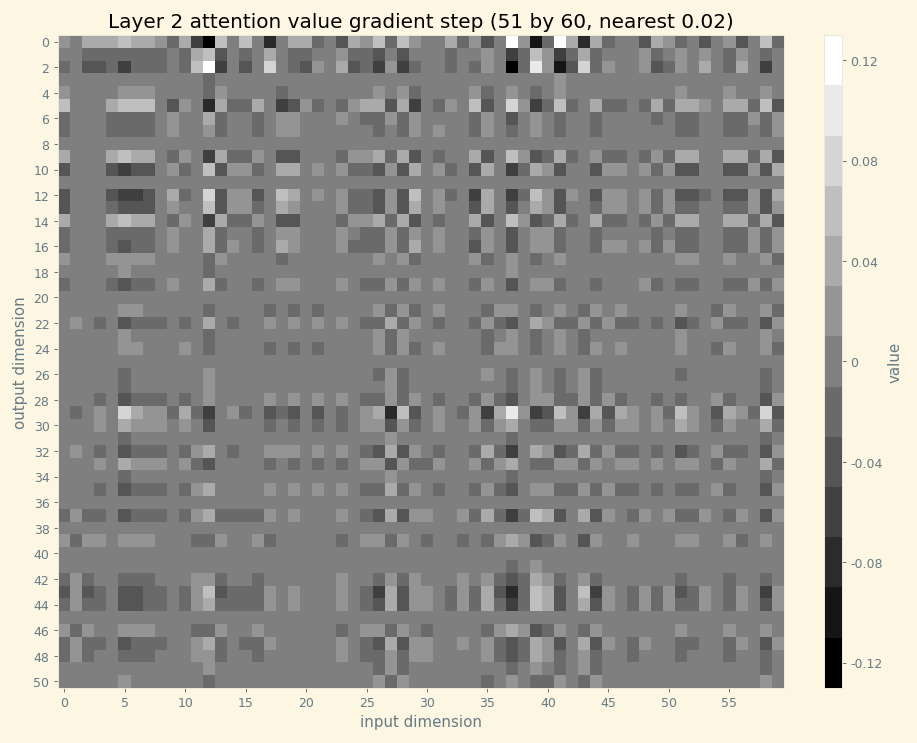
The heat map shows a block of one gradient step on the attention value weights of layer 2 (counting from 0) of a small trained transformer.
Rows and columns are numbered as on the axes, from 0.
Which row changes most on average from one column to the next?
0
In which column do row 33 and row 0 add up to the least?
12
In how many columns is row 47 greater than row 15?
14
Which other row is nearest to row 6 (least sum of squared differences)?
15
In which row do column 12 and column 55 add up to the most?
2
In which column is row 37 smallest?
37
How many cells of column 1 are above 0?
8
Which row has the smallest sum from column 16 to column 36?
29
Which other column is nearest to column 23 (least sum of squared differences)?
40
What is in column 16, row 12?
-0.04
